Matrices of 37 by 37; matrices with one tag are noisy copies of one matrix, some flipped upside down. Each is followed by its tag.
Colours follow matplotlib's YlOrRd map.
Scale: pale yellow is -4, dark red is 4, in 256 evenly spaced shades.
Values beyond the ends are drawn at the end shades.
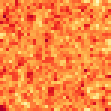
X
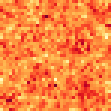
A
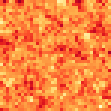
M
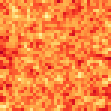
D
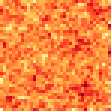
A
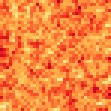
D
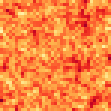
A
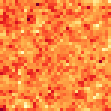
X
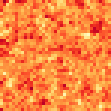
M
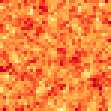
M
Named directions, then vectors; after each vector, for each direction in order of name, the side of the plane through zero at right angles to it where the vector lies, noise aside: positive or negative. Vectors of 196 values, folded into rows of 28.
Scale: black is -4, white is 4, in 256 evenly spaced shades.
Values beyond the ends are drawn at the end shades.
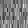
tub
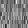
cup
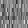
negative, positive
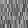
negative, negative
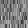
positive, positive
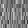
positive, negative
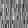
positive, negative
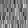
positive, positive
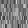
positive, positive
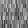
negative, negative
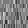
negative, negative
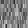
positive, positive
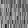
positive, negative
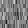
negative, negative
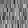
positive, positive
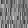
positive, negative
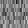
negative, positive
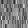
positive, positive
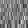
negative, negative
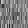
negative, positive
